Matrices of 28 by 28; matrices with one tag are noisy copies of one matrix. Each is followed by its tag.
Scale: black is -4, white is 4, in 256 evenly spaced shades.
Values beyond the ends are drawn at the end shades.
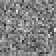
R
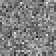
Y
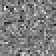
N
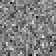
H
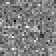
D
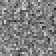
N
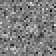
D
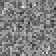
N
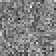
Y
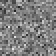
D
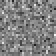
N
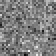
Y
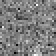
Y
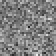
Y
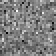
R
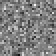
N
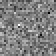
D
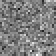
Y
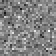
D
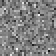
N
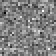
D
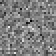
D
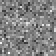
R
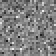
D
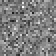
N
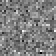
R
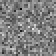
D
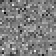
D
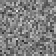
R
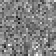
Y
